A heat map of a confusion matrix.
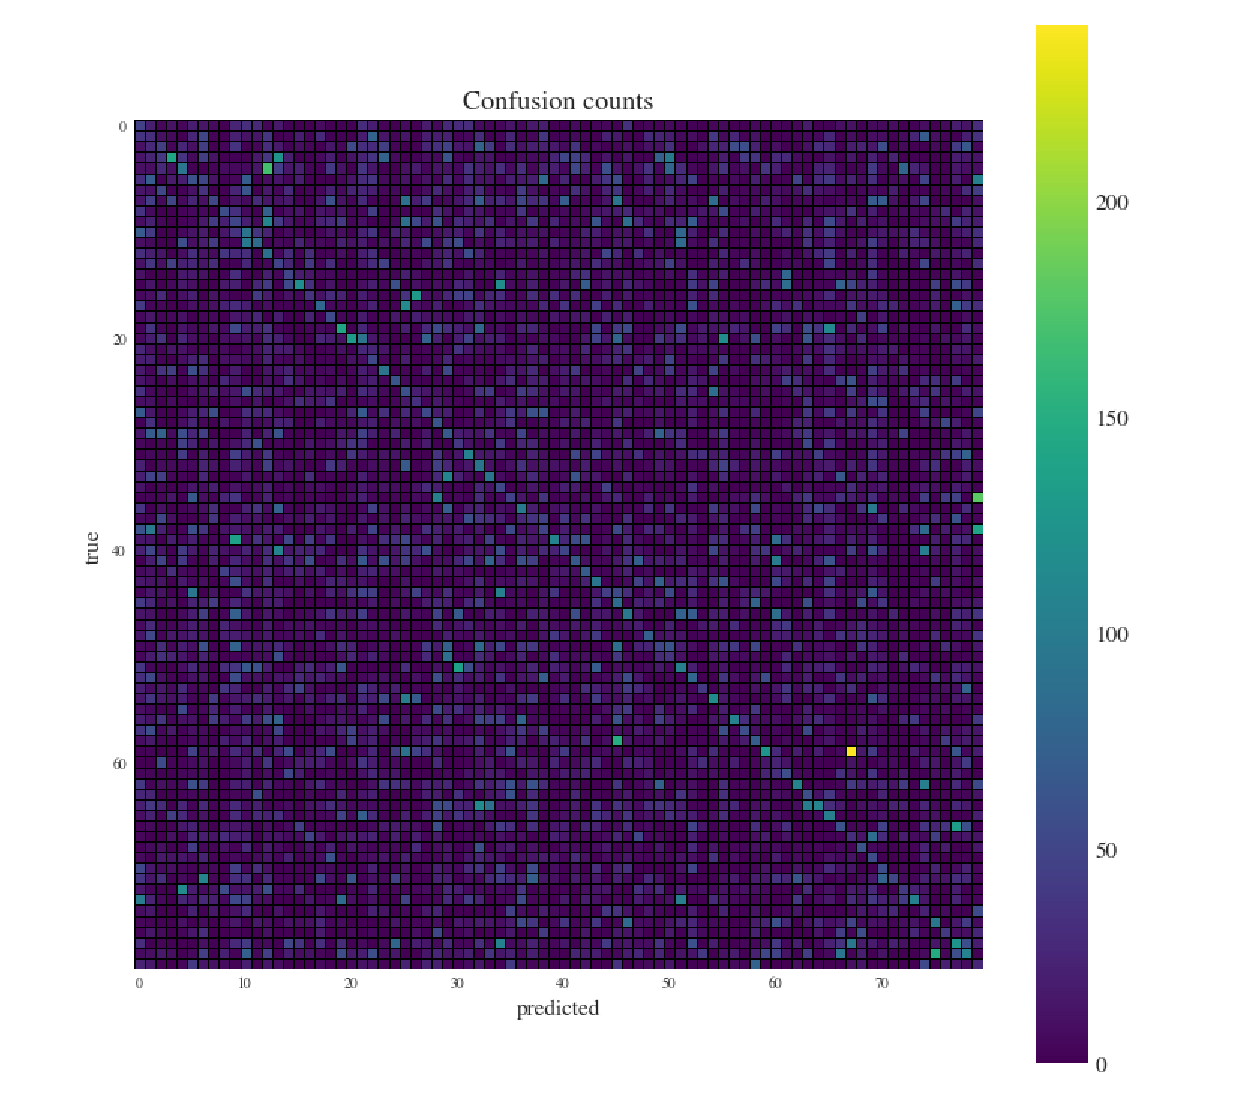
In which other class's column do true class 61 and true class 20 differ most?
55
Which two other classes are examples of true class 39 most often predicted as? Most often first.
9, 60
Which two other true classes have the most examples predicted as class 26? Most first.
16, 54
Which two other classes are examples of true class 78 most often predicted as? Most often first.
75, 66
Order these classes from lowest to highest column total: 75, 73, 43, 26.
73, 26, 75, 43
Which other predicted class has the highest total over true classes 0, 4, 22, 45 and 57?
12
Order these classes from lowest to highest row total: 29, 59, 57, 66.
57, 66, 29, 59
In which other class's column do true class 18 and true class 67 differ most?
69
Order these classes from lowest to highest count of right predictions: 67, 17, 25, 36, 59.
67, 25, 17, 36, 59
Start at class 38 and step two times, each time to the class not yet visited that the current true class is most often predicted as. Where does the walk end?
58
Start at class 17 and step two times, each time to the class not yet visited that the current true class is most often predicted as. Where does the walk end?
54
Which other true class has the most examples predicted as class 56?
2
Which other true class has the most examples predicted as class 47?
41
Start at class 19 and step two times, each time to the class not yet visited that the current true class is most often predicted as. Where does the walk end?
21
